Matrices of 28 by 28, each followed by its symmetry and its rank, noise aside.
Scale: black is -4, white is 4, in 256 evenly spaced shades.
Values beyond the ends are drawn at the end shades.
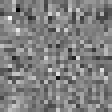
antisymmetric, rank four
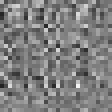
no symmetry, rank four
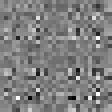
no symmetry, rank three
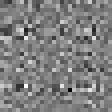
no symmetry, rank three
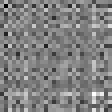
symmetric, rank three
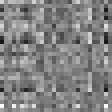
no symmetry, rank two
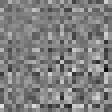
symmetric, rank two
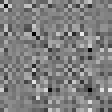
symmetric, rank three
